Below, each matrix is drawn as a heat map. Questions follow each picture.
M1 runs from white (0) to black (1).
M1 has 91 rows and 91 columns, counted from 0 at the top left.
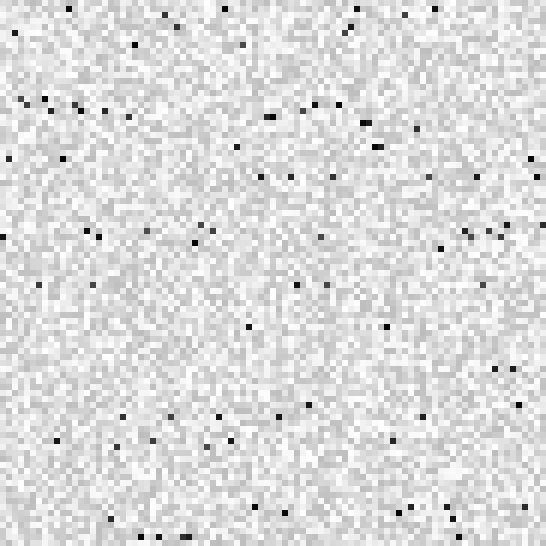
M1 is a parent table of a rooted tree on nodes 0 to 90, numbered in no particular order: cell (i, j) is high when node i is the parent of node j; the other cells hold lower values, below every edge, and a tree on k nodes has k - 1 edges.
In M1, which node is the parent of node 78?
39
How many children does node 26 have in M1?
3
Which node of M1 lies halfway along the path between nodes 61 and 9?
54
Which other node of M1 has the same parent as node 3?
7
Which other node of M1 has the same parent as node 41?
64
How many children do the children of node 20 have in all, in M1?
2
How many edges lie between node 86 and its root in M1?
3
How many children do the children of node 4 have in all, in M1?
6
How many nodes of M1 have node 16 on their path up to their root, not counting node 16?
5
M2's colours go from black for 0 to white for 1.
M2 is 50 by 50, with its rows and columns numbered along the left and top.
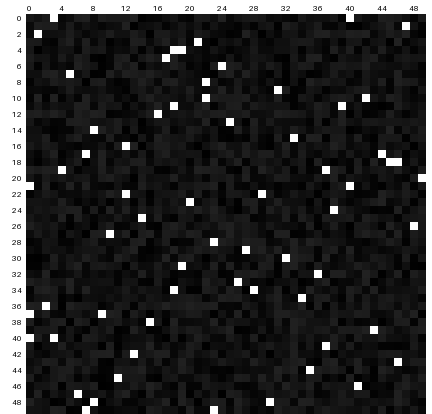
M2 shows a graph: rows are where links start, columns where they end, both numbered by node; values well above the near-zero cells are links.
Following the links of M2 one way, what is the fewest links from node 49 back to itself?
3
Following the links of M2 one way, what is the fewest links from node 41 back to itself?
8
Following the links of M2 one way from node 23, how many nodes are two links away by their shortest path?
1
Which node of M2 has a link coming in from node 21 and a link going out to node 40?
node 0
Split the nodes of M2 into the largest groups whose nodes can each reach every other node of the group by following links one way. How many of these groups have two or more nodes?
6
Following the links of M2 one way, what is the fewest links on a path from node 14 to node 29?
3
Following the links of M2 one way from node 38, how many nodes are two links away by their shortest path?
1
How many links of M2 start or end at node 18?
5
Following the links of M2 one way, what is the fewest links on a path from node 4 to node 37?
2
